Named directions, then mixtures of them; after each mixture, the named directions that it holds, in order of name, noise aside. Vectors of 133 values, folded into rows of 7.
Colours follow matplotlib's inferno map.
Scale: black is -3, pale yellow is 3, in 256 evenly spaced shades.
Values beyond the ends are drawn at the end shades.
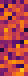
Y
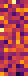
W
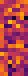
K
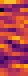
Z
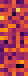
W, Y.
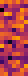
K, Y, Z.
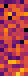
Y.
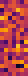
W, Y.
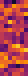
K, Y, Z.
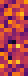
K, Y.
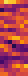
Z.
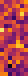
K, W.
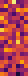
W.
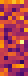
K, Y, Z.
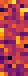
K, W, Z.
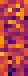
K.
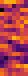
Z.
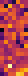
K, W, Y.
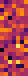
K, W, Y.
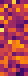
W, Y, Z.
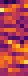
Z.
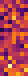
K, W.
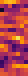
Z.
